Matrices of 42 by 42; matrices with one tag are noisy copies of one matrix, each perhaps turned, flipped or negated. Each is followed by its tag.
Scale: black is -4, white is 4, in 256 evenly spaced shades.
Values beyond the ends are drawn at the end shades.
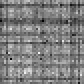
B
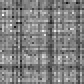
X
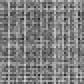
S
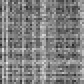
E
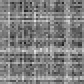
X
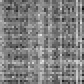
E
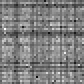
X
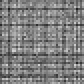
S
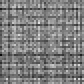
S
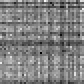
E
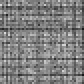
S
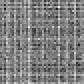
S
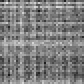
E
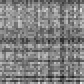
E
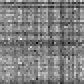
E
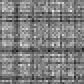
X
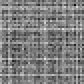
S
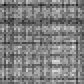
B
